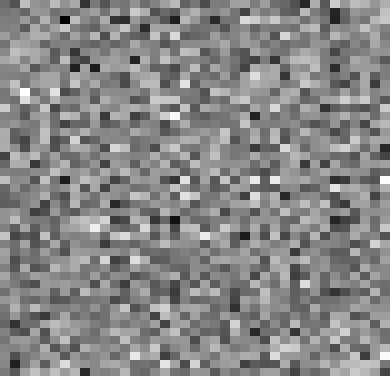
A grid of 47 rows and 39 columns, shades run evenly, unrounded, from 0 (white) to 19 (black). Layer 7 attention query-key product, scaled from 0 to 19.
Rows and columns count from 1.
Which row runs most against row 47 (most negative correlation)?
44
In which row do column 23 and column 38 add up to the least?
31
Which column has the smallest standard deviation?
32
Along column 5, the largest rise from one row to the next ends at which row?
26
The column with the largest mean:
34
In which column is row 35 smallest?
29
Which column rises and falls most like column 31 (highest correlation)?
11
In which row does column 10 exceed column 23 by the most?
9
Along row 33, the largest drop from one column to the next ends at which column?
14
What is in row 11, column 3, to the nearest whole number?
10
